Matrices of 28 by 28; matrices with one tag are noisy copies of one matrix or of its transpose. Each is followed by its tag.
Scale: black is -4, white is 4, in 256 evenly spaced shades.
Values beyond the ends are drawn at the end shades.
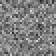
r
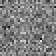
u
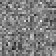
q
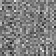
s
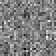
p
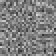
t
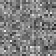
p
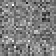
q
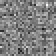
t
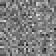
t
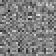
t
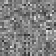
p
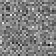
s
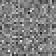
r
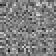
t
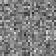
p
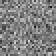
u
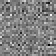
s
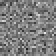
t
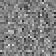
r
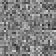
p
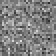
q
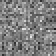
q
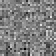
p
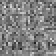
q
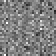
u
